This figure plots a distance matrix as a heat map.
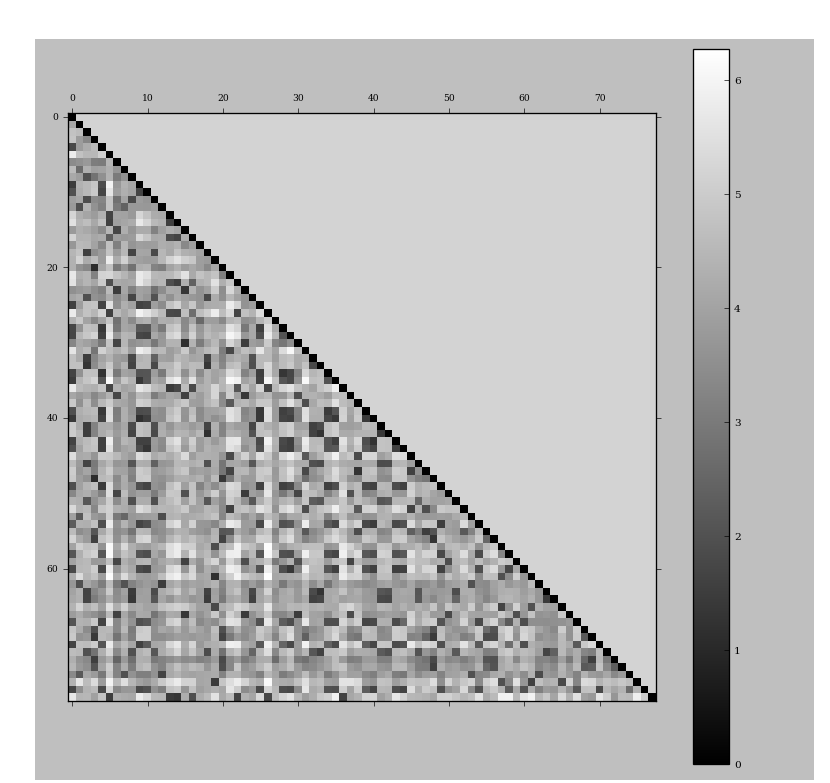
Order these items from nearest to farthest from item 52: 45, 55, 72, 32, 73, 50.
45, 55, 72, 73, 32, 50
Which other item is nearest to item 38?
47
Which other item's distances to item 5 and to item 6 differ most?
50
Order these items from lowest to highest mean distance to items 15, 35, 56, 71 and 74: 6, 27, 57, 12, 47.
6, 12, 27, 47, 57
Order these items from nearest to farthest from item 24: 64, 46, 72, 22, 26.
64, 46, 72, 22, 26
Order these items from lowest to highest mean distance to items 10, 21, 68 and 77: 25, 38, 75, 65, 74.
38, 74, 25, 65, 75
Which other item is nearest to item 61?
19
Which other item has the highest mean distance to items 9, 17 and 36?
21
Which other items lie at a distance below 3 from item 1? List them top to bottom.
7, 12, 53, 62, 74
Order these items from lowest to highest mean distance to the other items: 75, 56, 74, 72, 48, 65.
72, 74, 48, 56, 65, 75
